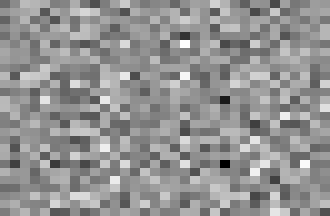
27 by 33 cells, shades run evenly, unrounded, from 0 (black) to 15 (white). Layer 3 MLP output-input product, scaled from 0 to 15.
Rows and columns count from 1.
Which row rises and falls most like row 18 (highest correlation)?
6
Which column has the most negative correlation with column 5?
23
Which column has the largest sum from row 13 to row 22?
11
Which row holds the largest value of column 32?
16
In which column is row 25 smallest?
26
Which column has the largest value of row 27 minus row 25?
29
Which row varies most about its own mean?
21
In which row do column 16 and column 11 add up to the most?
19
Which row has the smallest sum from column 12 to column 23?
5
